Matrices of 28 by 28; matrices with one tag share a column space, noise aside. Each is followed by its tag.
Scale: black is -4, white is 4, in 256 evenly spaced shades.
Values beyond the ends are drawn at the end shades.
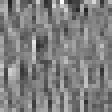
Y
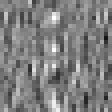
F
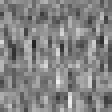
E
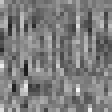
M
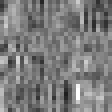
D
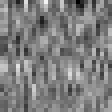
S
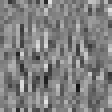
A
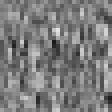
E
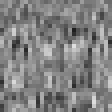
E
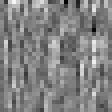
Y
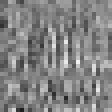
M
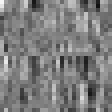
D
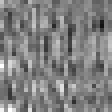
M
